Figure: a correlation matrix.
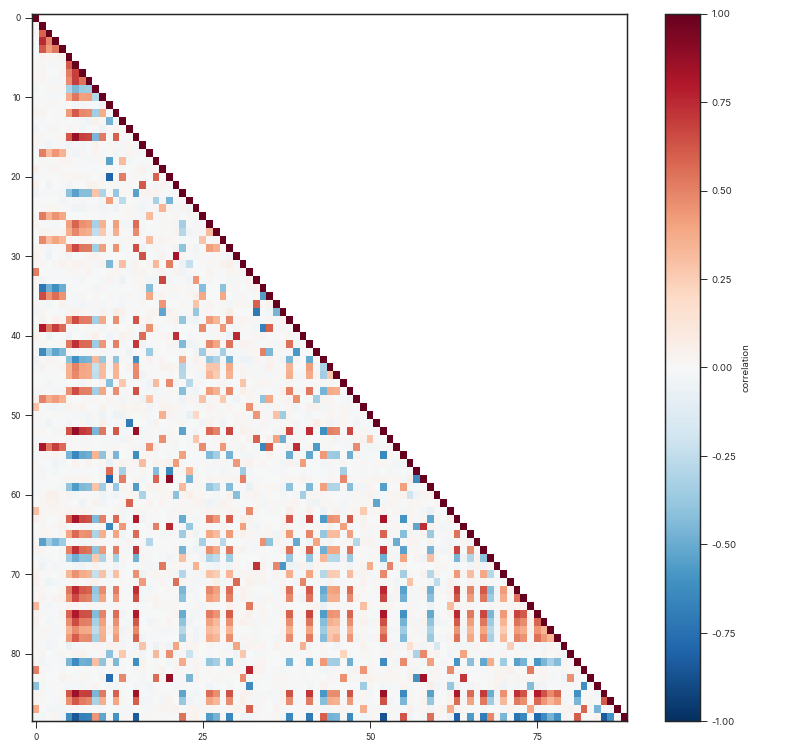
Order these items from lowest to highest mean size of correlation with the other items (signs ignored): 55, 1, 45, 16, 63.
16, 1, 45, 55, 63
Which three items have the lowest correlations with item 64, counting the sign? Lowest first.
11, 57, 23
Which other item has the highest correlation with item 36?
33
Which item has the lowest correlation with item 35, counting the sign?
34
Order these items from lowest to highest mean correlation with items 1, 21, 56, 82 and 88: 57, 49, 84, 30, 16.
84, 57, 49, 16, 30
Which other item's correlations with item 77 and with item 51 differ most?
14
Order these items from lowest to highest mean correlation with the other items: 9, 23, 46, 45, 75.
9, 23, 46, 45, 75
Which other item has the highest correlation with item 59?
88
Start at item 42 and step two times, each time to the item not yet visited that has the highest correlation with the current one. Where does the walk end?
66
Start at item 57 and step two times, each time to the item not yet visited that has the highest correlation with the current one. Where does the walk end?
23
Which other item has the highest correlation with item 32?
82
